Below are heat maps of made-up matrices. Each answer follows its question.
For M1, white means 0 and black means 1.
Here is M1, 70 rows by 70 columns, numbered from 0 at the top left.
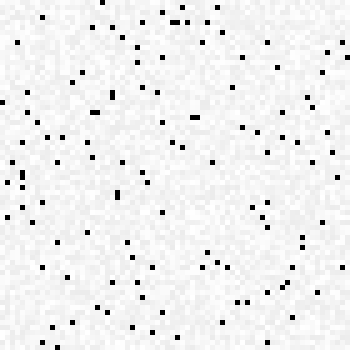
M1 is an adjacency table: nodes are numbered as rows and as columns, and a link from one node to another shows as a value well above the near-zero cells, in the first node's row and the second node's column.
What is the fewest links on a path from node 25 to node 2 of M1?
4
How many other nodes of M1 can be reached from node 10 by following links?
3
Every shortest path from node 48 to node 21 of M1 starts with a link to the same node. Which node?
node 11
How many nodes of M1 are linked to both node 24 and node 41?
0
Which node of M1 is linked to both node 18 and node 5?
node 22
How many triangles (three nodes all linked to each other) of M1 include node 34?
1
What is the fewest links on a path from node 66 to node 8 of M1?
3
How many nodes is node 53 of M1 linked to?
6
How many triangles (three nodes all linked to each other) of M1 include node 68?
1
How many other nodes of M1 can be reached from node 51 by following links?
3
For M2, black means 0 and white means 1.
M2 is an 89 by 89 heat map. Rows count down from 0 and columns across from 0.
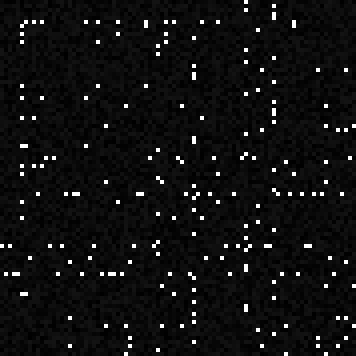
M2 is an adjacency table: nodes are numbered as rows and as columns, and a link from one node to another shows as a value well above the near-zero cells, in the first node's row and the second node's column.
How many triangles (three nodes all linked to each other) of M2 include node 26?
2
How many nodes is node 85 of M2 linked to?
1
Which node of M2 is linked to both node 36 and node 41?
node 5
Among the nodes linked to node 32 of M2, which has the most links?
node 86
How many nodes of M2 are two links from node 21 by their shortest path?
9
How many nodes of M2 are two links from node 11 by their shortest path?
7
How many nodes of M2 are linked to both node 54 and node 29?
2
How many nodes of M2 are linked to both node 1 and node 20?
1
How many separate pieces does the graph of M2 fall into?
8
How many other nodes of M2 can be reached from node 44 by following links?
8
